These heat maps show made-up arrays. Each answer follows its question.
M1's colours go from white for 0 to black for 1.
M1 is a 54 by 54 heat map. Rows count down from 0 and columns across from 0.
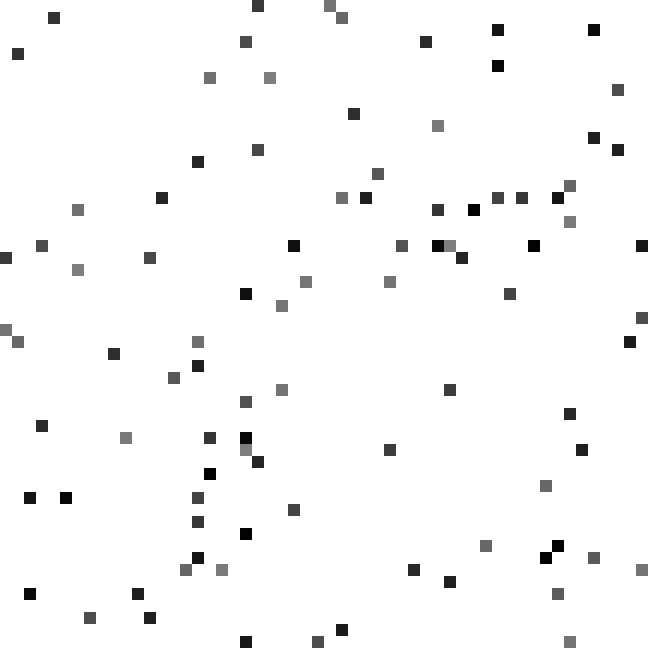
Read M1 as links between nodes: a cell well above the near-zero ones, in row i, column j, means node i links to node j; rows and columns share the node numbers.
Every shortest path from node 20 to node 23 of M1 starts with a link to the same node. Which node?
node 37
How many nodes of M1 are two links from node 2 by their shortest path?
4
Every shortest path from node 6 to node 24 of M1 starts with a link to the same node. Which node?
node 17
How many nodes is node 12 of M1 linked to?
2
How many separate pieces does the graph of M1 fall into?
8
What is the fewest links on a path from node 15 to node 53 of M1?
2
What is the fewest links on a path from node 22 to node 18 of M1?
7
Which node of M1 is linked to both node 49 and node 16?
node 46
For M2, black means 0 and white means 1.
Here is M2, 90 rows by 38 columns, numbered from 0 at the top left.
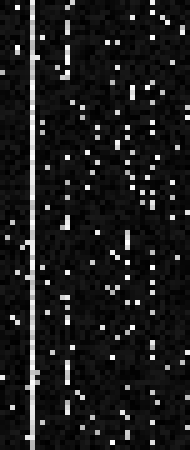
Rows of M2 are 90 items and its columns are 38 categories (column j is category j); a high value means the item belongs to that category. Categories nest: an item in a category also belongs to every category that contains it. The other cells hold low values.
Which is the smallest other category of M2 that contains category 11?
23
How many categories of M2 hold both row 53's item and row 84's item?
3
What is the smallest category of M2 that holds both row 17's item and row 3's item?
26
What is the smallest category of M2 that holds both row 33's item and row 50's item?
30
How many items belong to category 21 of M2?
2
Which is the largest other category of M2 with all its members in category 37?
16
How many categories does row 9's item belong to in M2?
3
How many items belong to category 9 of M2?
4
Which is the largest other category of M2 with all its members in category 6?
13
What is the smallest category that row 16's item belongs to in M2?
22
